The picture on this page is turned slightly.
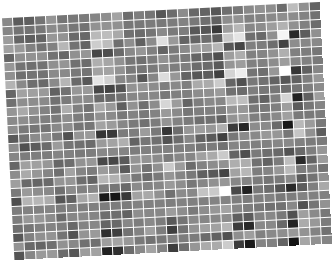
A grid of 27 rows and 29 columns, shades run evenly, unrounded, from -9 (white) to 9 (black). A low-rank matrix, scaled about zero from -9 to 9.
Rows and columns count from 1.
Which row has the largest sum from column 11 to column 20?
15
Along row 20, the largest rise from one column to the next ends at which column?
27
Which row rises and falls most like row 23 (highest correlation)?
20
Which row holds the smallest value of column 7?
21
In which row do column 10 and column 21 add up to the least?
8
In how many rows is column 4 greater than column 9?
15
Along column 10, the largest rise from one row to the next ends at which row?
9
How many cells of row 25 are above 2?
8
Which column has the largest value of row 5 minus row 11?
26
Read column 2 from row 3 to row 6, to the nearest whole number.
2 -2 -1 1
